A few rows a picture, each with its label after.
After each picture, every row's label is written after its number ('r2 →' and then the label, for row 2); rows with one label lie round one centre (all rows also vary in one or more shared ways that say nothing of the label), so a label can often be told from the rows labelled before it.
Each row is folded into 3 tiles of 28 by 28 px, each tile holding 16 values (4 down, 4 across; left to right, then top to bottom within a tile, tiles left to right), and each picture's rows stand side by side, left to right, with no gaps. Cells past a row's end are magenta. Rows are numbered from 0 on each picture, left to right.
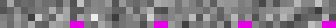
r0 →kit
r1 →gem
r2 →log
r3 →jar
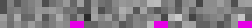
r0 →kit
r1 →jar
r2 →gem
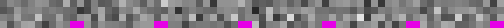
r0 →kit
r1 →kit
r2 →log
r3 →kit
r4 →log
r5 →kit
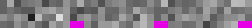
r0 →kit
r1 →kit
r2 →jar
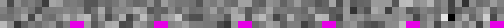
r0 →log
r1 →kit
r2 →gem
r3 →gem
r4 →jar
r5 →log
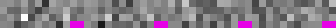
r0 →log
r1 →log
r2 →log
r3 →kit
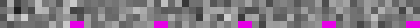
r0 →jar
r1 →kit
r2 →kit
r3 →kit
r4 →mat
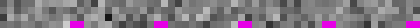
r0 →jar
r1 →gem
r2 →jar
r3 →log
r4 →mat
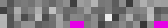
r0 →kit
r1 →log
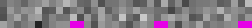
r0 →jar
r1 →kit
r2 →kit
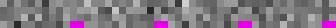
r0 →log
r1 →mat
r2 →log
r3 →kit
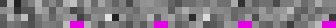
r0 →jar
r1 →log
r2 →kit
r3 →jar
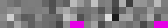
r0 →gem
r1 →log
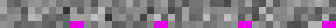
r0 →mat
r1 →gem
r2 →kit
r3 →jar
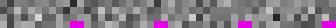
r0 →kit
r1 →kit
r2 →log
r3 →gem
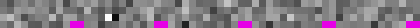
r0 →gem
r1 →log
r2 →log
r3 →log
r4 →jar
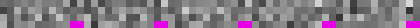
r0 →kit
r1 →kit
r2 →kit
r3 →jar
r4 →jar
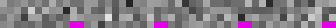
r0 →mat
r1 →log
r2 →kit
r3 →kit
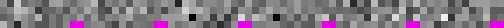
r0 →log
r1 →mat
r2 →gem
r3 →gem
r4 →kit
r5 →log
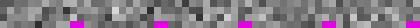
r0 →jar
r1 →mat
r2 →kit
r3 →gem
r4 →kit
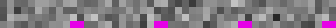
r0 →jar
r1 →gem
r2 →jar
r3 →gem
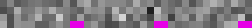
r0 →kit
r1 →mat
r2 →jar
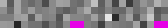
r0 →log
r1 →log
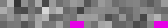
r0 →mat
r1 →gem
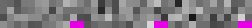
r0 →jar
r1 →jar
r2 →gem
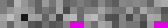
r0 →gem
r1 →gem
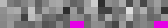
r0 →mat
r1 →mat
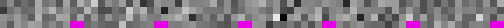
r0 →kit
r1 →mat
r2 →gem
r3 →log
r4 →gem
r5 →kit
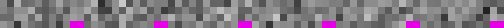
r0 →log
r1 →mat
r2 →kit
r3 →log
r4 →jar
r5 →mat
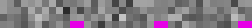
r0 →mat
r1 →log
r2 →gem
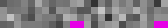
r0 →gem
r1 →kit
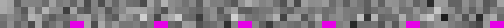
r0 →mat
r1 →kit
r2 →gem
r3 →log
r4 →log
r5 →gem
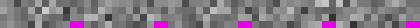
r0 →mat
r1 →gem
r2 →mat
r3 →jar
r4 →log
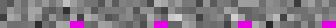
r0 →jar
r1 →gem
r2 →gem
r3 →log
